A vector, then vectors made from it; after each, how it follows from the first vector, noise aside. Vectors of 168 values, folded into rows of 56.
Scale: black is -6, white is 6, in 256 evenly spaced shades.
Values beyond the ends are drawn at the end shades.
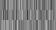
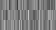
reversed, negated.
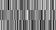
wrapped around, scaled up.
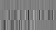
reversed, partly zeroed.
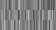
reversed, negated.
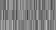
copied.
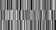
wrapped around, scaled up.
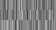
copied.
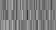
copied.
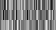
scaled up.
